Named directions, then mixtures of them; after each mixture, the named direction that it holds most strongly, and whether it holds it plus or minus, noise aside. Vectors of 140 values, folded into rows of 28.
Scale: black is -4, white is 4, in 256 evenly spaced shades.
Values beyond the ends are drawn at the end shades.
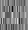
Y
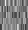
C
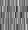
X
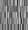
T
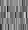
C, plus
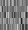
C, plus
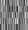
X, plus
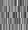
T, minus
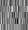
Y, minus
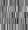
X, minus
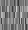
X, minus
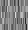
X, minus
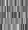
C, plus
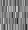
X, minus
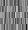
X, minus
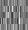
Y, minus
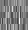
Y, minus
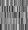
C, plus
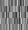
T, minus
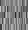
C, plus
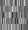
Y, minus
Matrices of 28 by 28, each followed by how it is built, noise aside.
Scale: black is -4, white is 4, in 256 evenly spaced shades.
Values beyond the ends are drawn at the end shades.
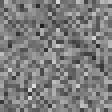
Toeplitz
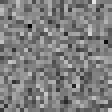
noise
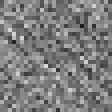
Toeplitz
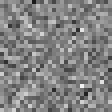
Hankel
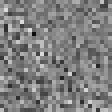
lower triangular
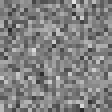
noise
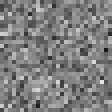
noise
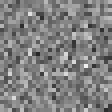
noise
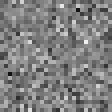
noise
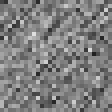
Hankel
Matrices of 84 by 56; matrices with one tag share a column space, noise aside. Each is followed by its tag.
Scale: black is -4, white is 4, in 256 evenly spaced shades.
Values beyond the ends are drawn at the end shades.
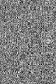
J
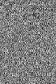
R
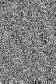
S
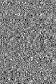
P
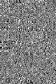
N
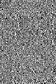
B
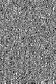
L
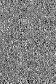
N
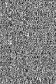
S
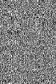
B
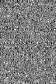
N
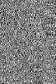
B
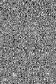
R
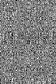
S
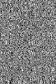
S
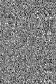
B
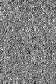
L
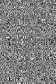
P
